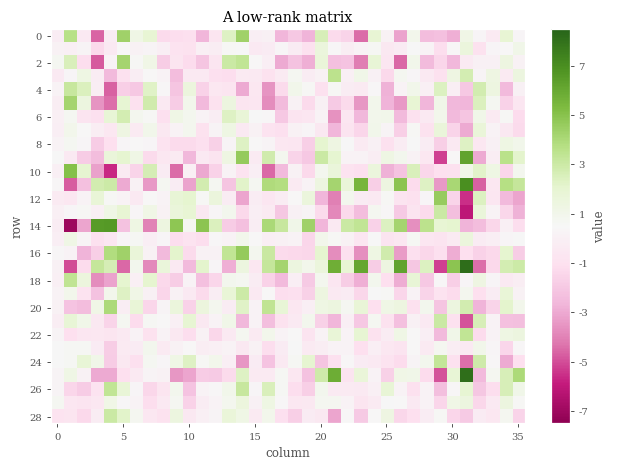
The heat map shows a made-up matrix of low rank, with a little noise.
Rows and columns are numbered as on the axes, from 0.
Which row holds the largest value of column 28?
14
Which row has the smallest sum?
5
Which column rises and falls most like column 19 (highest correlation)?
3
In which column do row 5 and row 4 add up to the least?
4
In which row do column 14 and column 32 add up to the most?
0
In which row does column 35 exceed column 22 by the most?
25
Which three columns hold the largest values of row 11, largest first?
31, 23, 26
